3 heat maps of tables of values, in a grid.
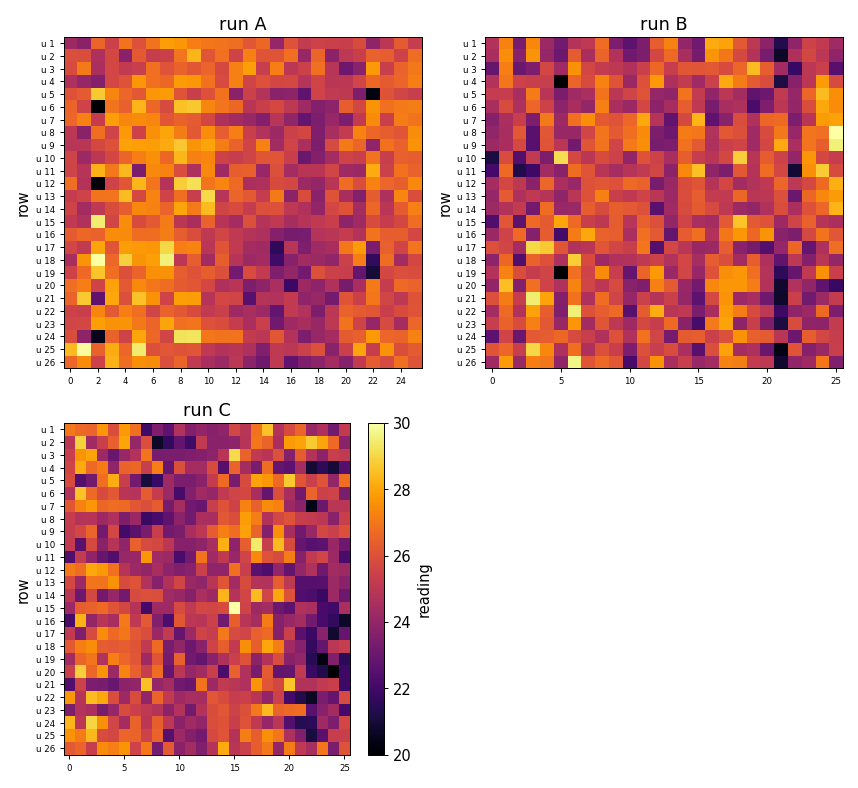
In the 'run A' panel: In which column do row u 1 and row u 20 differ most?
16
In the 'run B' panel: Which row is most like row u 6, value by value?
u 5
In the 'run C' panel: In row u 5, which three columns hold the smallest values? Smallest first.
7, 8, 1
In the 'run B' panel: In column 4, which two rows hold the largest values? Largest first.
u 17, u 21
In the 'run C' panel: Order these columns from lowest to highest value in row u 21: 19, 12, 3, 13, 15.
3, 13, 15, 19, 12
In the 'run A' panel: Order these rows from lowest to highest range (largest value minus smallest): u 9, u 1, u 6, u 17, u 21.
u 1, u 9, u 21, u 17, u 6
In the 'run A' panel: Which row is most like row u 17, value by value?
u 23
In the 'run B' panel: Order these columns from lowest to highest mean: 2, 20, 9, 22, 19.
22, 2, 20, 19, 9
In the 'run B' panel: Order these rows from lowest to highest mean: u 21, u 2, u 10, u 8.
u 2, u 21, u 10, u 8
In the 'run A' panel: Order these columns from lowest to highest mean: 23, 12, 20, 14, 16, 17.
17, 16, 14, 20, 12, 23
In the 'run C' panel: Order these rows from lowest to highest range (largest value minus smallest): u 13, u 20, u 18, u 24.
u 13, u 18, u 24, u 20
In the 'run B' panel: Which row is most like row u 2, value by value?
u 1
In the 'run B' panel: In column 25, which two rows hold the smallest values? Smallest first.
u 20, u 3
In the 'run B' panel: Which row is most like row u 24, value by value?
u 15
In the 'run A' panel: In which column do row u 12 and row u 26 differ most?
2
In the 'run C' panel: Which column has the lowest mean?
22
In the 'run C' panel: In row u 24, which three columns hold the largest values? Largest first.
2, 0, 3
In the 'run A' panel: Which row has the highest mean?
u 9
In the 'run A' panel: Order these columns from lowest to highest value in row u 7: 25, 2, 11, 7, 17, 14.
17, 14, 11, 2, 7, 25
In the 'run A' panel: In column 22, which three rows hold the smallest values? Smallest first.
u 5, u 19, u 18
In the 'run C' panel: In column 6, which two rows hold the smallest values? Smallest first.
u 9, u 5
